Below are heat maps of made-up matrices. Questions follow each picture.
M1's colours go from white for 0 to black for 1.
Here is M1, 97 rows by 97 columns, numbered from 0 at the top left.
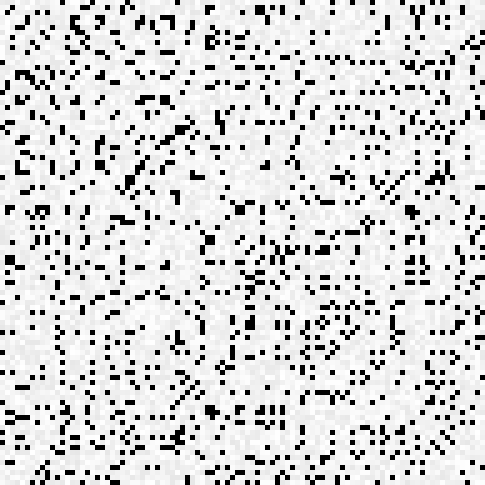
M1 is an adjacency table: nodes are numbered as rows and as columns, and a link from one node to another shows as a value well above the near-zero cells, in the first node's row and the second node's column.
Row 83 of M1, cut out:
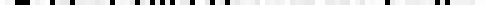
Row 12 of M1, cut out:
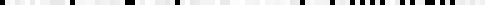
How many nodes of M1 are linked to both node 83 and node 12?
1
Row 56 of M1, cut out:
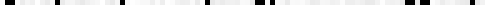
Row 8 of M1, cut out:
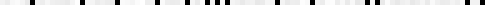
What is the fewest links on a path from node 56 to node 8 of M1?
2
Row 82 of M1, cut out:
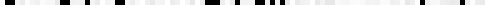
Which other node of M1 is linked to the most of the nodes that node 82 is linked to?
node 52
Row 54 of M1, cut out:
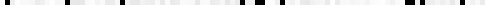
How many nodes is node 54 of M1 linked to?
11
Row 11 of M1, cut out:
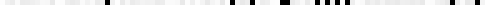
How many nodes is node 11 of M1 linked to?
11
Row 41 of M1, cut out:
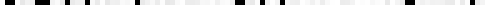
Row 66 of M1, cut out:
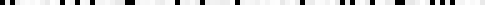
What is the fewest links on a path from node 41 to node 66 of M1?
2
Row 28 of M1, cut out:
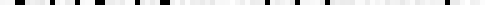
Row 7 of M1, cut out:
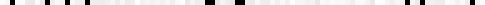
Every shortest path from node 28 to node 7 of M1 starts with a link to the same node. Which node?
node 27
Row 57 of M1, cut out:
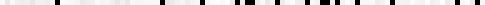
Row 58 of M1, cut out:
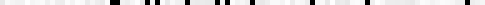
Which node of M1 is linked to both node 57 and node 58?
node 50
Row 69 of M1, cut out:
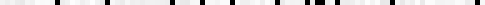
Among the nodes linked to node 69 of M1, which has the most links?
node 34
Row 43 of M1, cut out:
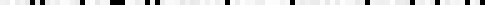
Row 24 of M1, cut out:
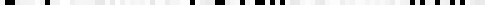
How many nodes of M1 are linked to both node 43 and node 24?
2
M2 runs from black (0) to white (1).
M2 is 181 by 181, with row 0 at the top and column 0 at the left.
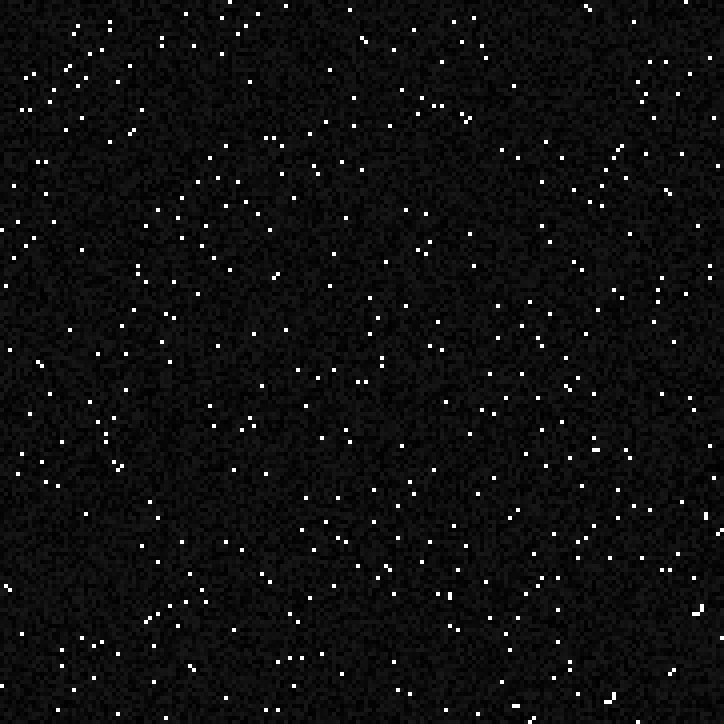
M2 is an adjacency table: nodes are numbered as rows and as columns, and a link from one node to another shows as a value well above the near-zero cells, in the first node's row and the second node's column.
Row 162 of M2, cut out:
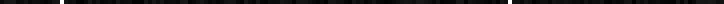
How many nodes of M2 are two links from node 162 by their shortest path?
3
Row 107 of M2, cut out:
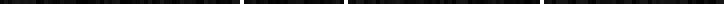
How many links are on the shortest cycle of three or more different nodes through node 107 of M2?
3
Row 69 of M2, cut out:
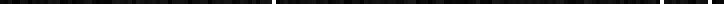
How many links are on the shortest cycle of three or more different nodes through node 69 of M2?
5
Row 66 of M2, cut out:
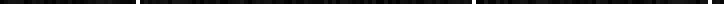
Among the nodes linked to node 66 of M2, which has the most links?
node 177
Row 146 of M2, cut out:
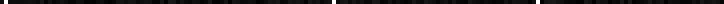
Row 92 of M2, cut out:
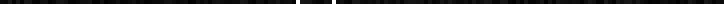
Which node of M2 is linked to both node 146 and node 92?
node 83
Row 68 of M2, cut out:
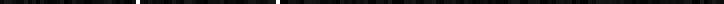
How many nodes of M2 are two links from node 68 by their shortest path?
3
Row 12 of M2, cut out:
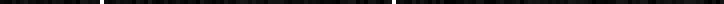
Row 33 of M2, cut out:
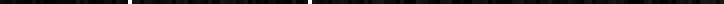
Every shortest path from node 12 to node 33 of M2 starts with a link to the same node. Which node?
node 98
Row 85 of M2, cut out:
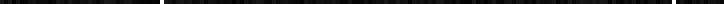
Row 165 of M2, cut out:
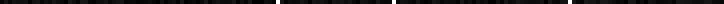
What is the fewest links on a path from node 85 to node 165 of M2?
4
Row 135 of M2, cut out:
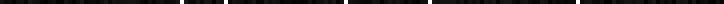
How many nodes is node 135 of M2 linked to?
5
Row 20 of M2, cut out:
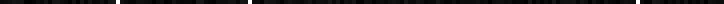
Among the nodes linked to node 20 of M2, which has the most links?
node 29
